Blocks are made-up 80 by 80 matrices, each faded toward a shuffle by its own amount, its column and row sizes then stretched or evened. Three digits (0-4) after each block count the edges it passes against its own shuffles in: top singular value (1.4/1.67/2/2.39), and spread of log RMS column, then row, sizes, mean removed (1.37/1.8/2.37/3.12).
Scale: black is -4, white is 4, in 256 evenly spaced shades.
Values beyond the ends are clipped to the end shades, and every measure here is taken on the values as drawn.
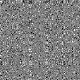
3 3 1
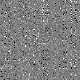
2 3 1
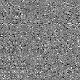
3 1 1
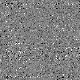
0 2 2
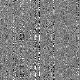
3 4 0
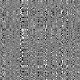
4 4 2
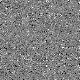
0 1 2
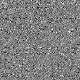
2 0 3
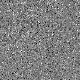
0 1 0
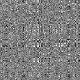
4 3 2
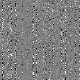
2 4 1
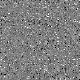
2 2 1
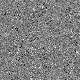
0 1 0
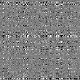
4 3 4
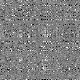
3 1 3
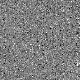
0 2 0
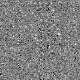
0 2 2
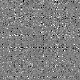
3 2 3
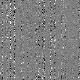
1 4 1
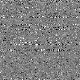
2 1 3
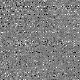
1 1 3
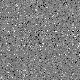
1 0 1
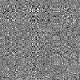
4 2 2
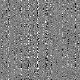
3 4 1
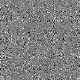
1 2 3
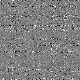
0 1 3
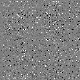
0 2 2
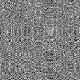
4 2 1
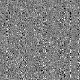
3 3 1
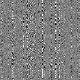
4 4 0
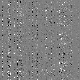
1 4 1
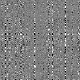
4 4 2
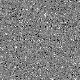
0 1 2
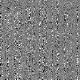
0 4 1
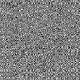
4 0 2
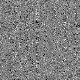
1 2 1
